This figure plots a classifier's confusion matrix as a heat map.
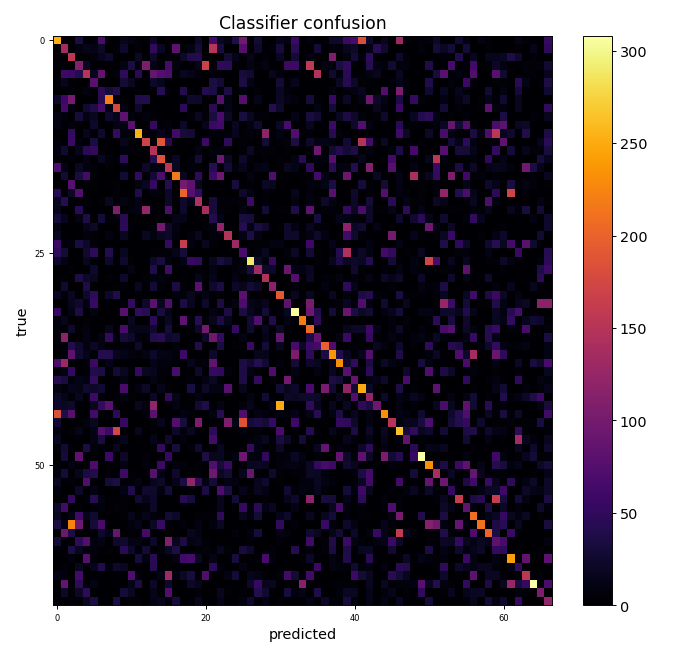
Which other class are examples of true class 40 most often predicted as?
31
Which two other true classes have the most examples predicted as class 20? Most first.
3, 34
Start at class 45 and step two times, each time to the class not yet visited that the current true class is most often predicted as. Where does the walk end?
39
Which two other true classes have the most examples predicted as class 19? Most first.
45, 29
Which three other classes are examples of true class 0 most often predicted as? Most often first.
41, 46, 25
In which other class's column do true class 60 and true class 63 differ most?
15
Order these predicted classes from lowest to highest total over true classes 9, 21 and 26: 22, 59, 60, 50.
59, 60, 22, 50
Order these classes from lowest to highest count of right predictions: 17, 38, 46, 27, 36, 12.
17, 27, 12, 36, 38, 46
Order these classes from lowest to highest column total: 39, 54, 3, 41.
54, 3, 41, 39
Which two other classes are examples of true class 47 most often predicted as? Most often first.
62, 21
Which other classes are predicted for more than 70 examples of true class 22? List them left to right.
14, 39, 50
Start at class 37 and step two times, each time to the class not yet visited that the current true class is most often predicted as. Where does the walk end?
46
